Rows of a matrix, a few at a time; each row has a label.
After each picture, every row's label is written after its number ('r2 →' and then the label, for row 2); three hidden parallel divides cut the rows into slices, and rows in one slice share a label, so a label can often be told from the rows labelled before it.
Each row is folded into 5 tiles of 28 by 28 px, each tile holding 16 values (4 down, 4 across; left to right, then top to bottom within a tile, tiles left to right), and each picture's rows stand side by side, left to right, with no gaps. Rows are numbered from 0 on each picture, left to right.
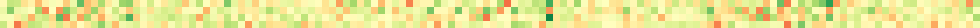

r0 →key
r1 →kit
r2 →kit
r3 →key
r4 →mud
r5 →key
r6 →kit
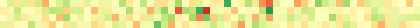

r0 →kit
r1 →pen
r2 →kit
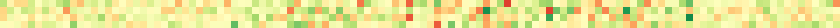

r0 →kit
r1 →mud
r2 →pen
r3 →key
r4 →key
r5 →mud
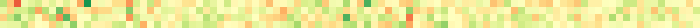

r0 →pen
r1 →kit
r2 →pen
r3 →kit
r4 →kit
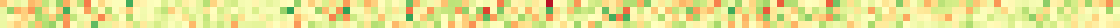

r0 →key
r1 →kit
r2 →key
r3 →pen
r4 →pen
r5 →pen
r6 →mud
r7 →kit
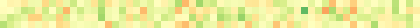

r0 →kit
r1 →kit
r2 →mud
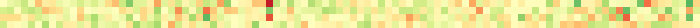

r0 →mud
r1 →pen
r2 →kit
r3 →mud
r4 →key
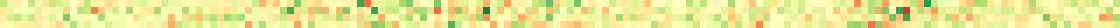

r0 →kit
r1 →kit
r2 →key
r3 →key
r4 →mud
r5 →kit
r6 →pen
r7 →kit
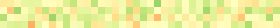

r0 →kit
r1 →mud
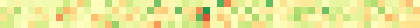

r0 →kit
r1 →key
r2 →kit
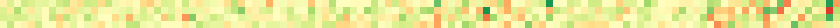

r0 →kit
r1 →kit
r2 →mud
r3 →key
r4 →kit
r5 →key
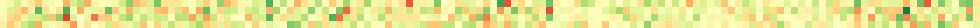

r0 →key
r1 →key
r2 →pen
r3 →key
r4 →kit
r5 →mud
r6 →key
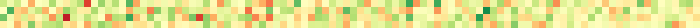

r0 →key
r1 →pen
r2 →key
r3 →key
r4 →mud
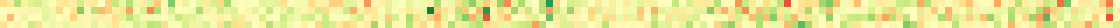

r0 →mud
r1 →kit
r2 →mud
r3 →key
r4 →mud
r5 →key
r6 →kit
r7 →pen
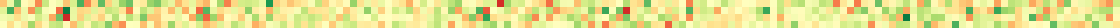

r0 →key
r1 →key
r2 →kit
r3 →pen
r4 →pen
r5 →mud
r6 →pen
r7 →pen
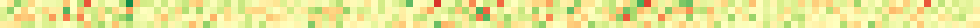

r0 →key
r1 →kit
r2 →mud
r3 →pen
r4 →key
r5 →kit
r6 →mud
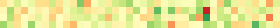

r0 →mud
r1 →pen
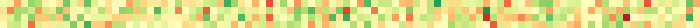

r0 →pen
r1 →pen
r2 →pen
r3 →key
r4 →key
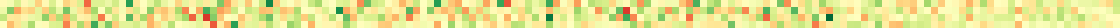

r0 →key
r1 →key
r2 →pen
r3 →key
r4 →pen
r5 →key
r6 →kit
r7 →kit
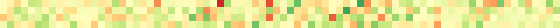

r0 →kit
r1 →pen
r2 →key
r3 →mud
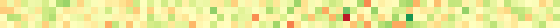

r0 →kit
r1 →kit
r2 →key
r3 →kit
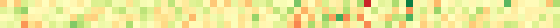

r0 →kit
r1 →mud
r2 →key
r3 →kit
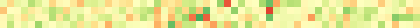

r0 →kit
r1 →key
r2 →mud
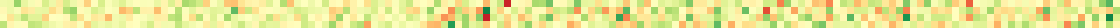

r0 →mud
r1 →mud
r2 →mud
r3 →key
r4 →key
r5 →pen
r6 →pen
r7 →key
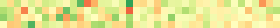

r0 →key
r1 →kit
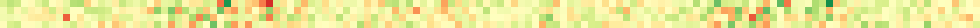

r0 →mud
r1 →pen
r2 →mud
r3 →mud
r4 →kit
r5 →key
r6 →kit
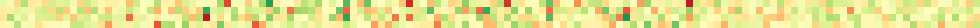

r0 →kit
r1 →key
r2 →pen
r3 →key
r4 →pen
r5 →mud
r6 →kit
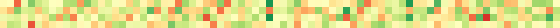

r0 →pen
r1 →key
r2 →key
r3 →key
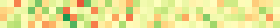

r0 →pen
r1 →kit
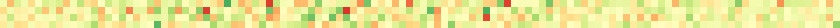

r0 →mud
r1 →pen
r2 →pen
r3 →key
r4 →mud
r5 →kit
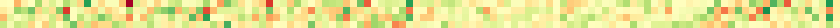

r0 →pen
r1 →pen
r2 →key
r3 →kit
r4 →kit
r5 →key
